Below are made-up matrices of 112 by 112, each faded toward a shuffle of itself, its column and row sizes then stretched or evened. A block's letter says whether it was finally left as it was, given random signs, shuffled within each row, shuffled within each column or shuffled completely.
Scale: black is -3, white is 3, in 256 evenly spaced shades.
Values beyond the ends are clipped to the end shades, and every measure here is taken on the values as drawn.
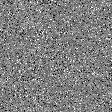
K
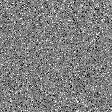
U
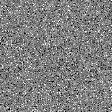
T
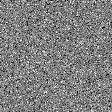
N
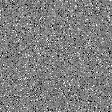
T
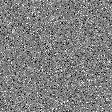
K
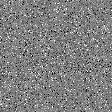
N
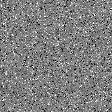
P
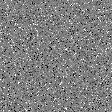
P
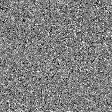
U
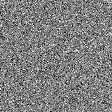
U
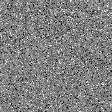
N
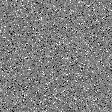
K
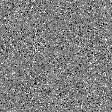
N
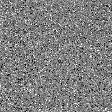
T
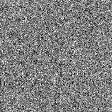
T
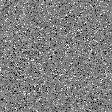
T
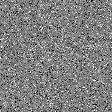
P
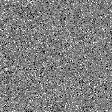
T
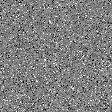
N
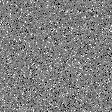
K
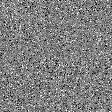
U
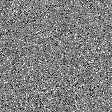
K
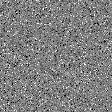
T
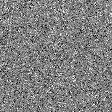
P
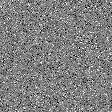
K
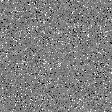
T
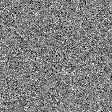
P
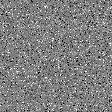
T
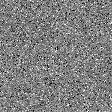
K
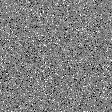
K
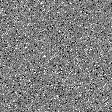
K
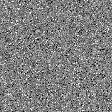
T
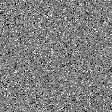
T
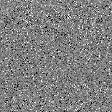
T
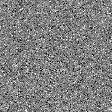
T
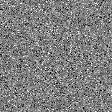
N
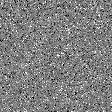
U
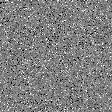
U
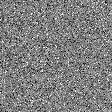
K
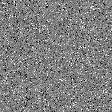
P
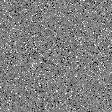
N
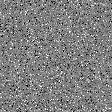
U
